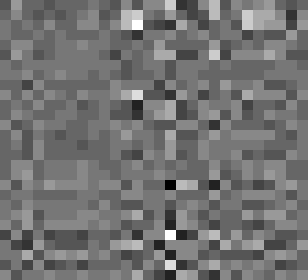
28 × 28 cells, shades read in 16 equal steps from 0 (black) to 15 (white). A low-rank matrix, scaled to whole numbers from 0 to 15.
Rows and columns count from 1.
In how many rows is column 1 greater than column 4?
9
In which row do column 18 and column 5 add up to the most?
19
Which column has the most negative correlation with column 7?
24
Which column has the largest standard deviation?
16
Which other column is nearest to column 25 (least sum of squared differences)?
2
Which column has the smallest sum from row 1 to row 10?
27
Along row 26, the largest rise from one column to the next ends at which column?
17
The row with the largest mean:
3
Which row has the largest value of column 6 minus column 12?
26
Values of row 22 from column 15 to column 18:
7 3 9 7
